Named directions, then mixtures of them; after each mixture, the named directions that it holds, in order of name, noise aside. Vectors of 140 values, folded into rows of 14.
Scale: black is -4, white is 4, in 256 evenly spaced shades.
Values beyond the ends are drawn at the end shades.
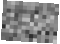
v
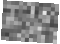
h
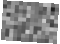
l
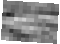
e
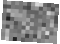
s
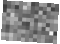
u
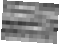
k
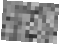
s, v.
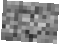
v.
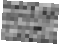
h, k, l.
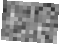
h, s, u.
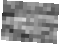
e.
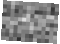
e, l, v.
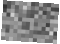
u.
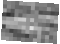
e.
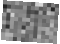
s, u.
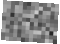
u, v.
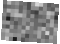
s.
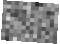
s.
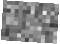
h.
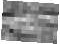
e.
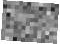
l, s.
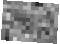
e, s.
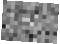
v.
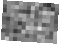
h, k, s.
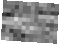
e.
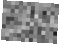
h, v.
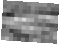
e.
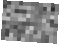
k, l.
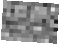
k, l, v.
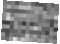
k, s.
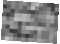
e, k, s.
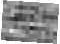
e, k, v.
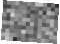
s, u.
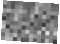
s, v.
